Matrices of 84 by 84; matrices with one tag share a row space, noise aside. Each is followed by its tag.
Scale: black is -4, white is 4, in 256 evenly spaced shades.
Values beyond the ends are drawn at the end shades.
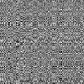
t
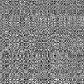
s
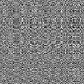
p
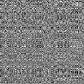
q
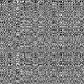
t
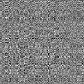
s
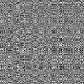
t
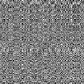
p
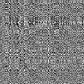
s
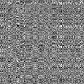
t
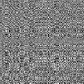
s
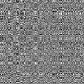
t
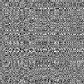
s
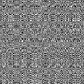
p
